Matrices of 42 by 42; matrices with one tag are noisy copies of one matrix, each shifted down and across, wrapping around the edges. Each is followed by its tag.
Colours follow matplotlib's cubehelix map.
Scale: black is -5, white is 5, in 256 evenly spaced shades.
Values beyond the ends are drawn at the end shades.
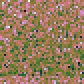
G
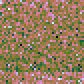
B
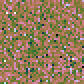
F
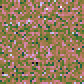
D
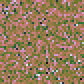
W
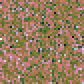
F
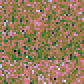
G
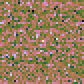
D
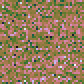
D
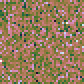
F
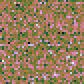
D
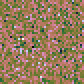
F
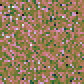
F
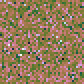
W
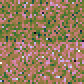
G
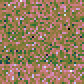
B
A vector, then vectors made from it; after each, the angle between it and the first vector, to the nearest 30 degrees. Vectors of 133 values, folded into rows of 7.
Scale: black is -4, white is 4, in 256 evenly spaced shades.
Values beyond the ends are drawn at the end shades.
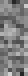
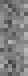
90 degrees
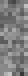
30 degrees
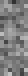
30 degrees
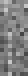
60 degrees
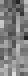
90 degrees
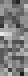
30 degrees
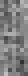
60 degrees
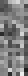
150 degrees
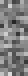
60 degrees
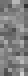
150 degrees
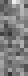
150 degrees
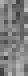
90 degrees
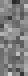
30 degrees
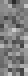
30 degrees
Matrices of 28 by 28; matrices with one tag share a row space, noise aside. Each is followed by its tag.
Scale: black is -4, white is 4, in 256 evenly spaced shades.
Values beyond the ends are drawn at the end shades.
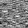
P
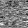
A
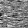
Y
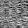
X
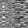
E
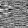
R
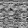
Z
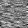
R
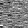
Y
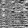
E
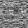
Z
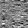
E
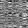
A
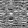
Z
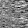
E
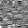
Y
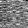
P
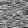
P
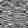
R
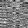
P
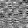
A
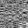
A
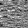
Y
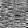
R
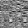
X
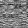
Z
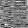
R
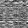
Z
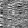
Y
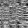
X
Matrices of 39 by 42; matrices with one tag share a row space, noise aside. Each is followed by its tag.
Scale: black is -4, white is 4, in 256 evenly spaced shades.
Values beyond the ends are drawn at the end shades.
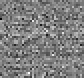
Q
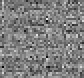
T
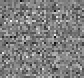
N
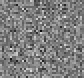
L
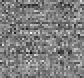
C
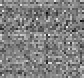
T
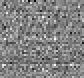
N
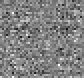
C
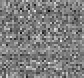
N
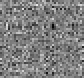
Q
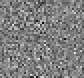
L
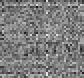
T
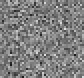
L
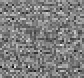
C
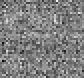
N
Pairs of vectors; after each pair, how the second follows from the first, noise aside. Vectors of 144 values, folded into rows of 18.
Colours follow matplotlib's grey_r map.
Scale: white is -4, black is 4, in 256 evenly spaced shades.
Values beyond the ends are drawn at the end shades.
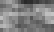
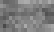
negated, shrunk.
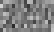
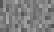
reversed, negated, shrunk.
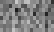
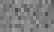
shrunk.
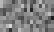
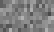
negated, shrunk.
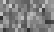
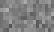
reversed, negated, shrunk.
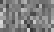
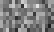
wrapped around, negated.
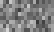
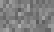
shrunk.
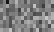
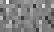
negated, partly zeroed.
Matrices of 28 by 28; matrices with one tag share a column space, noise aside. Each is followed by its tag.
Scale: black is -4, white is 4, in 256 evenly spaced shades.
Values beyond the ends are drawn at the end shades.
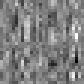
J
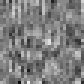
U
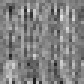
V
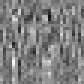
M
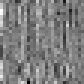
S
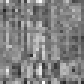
S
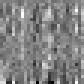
V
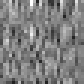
U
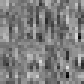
J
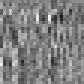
M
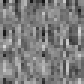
U
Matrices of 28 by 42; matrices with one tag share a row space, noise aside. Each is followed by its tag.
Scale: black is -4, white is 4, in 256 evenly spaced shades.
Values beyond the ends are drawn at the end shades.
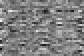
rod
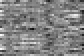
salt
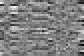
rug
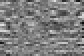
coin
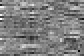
salt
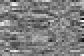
rug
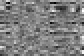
coin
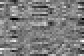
rug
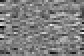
coin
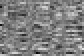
rod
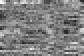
salt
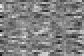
rod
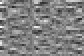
rod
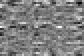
rod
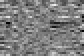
coin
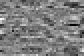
salt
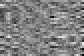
coin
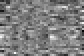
coin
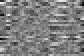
coin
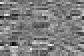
rug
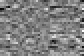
coin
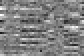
salt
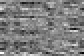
salt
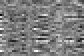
rod
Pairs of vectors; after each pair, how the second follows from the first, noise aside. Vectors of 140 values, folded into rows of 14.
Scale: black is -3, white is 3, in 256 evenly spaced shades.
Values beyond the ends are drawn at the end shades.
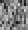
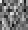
sign-scrambled.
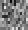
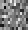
negated.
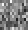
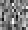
shuffled.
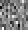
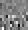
partly zeroed.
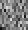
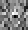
shuffled.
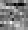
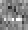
wrapped around, negated, partly zeroed.
